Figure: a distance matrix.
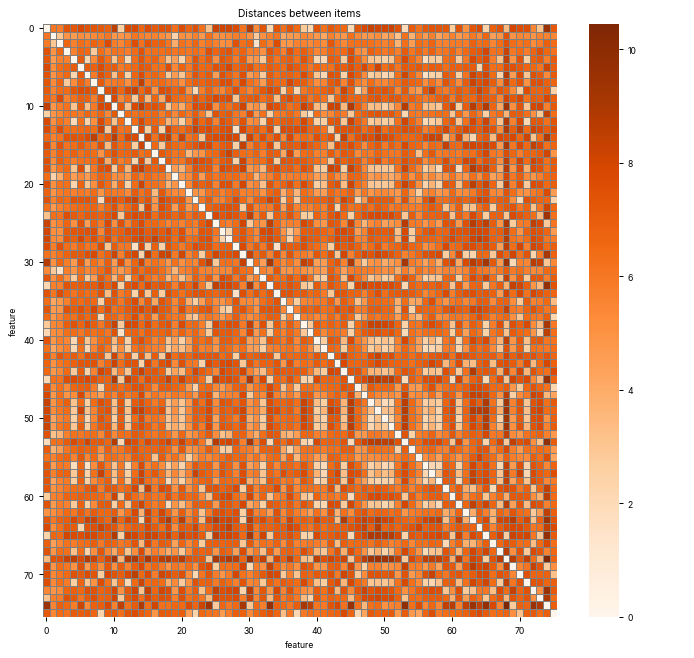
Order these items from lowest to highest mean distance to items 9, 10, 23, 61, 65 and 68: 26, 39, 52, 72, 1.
39, 1, 72, 52, 26
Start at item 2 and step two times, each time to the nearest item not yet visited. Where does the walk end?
1
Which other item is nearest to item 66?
59
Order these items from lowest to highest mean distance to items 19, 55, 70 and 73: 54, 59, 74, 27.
54, 59, 27, 74
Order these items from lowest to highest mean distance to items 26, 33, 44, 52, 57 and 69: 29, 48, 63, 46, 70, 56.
56, 48, 46, 70, 29, 63
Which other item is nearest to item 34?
28
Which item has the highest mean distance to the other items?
68
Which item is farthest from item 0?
74
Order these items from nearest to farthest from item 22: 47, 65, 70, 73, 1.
70, 47, 1, 73, 65
